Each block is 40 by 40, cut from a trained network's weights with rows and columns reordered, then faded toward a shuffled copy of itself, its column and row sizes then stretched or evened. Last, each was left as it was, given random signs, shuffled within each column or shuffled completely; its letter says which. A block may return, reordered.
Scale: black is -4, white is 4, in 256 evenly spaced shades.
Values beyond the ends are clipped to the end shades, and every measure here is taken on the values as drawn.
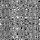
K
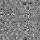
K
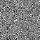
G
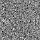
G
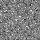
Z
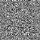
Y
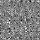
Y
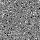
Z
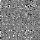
Y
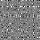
K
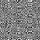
K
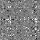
K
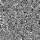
G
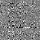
Y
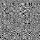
K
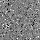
Z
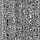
G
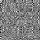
K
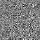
Y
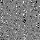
G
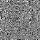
Y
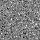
Z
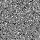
Z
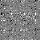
Y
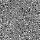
G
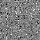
G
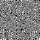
Y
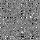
Y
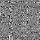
Y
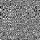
K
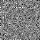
Y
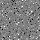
Z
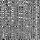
K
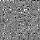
K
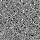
Z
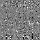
Y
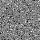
Z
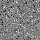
Z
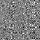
K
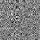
K
